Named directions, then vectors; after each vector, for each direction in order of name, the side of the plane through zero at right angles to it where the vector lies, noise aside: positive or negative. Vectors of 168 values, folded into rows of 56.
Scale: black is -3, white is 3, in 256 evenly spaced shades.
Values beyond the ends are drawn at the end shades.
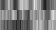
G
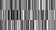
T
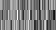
negative, negative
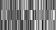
positive, positive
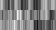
negative, negative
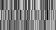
positive, positive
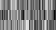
negative, negative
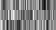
positive, negative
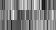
positive, negative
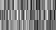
negative, negative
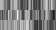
negative, negative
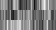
negative, positive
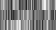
negative, positive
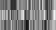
positive, positive
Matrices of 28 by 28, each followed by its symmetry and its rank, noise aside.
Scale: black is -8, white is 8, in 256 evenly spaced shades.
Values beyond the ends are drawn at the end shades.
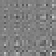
symmetric, rank two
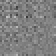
antisymmetric, rank two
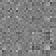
symmetric, rank three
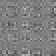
no symmetry, rank three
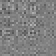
antisymmetric, rank two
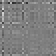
antisymmetric, rank two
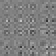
symmetric, rank two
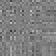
antisymmetric, rank two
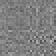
no symmetry, rank three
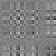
symmetric, rank one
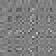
symmetric, rank three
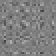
antisymmetric, rank two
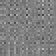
no symmetry, rank two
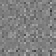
no symmetry, rank three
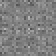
no symmetry, rank two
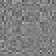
no symmetry, rank three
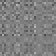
no symmetry, rank two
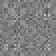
symmetric, rank three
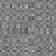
no symmetry, rank three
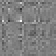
symmetric, rank two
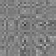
symmetric, rank three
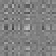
symmetric, rank one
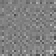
symmetric, rank three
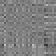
no symmetry, rank two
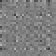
symmetric, rank two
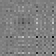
symmetric, rank one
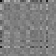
symmetric, rank one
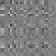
no symmetry, rank two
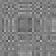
symmetric, rank two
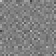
symmetric, rank three
